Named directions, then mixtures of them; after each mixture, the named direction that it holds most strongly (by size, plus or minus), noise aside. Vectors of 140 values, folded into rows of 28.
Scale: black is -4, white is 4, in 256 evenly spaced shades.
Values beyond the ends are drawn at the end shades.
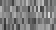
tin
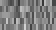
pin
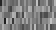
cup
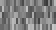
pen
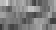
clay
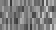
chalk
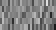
chalk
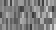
chalk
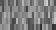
pen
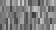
chalk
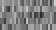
pen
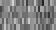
tin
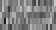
cup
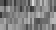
clay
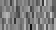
pin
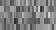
tin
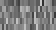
pin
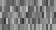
pen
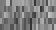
chalk
